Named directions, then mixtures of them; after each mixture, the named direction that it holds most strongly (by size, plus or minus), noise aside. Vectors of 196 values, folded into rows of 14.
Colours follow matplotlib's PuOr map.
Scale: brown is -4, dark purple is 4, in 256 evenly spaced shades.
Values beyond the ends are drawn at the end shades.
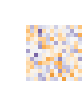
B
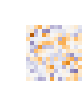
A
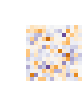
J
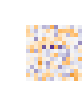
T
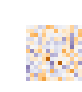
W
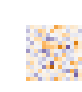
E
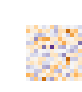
T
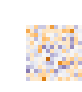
W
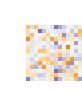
E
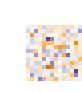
E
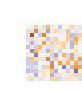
A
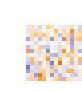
W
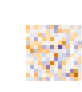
T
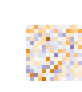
J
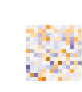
W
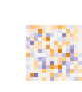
J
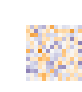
W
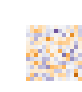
J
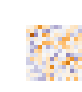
A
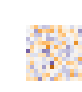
E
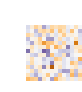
E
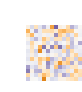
T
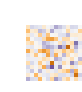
E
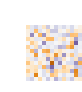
E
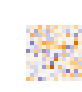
E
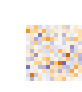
J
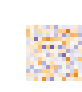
T
